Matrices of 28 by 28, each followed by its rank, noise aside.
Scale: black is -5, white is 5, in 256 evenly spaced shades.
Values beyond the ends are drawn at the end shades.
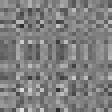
two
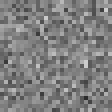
eight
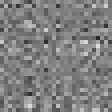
four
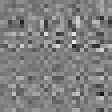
three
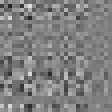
two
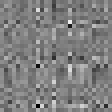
three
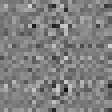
three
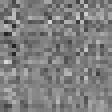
four
